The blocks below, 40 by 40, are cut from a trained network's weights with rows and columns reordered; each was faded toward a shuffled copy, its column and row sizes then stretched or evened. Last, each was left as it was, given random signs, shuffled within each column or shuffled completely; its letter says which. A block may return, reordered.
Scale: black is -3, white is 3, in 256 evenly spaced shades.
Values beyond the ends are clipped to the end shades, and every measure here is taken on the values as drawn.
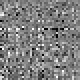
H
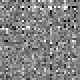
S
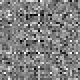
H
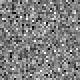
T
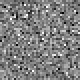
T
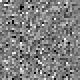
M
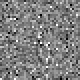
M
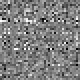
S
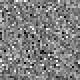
T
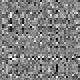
H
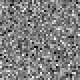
T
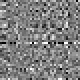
H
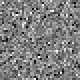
T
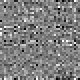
H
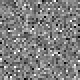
T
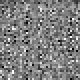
M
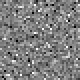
T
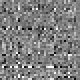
H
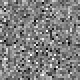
M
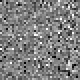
M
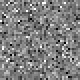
T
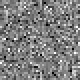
T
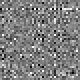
H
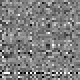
H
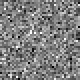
T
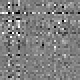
H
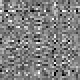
H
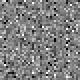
M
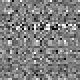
H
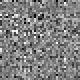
S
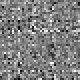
S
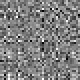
H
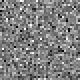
T
